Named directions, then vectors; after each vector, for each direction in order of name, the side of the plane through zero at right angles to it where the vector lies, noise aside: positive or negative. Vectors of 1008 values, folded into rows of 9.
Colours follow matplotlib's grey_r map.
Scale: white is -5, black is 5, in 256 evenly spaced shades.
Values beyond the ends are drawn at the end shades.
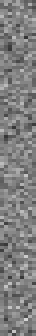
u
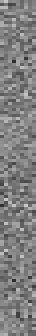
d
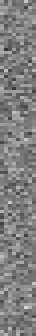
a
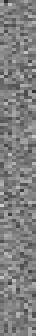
positive, negative, negative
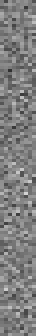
positive, negative, positive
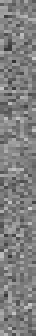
positive, positive, positive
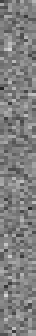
negative, negative, negative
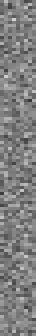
negative, positive, positive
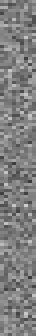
negative, positive, negative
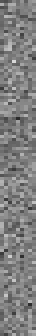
negative, negative, negative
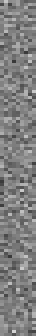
negative, positive, positive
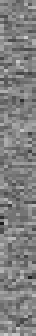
positive, positive, negative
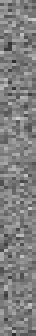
positive, positive, positive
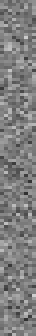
negative, positive, negative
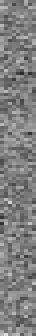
positive, positive, negative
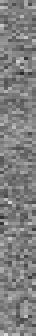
positive, positive, negative
